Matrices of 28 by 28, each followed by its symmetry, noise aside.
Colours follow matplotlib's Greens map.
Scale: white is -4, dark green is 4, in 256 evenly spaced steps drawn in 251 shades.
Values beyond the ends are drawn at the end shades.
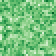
mirrored top to bottom.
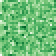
mirrored top to bottom.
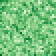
symmetric across the other diagonal.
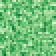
antisymmetric.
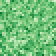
symmetric across the other diagonal.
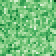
no symmetry.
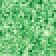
no symmetry.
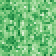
mirrored top to bottom.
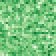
no symmetry.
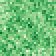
symmetric across the other diagonal.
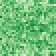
mirrored top to bottom.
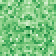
mirrored left to right.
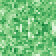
mirrored top to bottom.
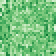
mirrored top to bottom.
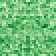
mirrored left to right.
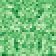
mirrored left to right.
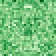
mirrored left to right.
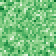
symmetric across the other diagonal.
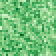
antisymmetric.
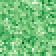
antisymmetric.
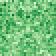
mirrored left to right.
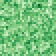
no symmetry.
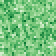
no symmetry.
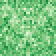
mirrored left to right.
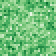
symmetric across the other diagonal.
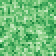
no symmetry.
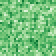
no symmetry.
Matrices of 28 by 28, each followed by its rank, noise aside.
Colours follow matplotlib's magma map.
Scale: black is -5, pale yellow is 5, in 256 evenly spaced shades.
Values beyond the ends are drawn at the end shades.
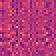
three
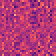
four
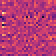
four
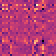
three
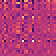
two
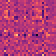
three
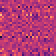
three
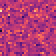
five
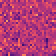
five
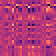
two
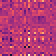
two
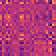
two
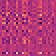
two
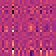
two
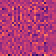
three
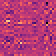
three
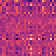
two
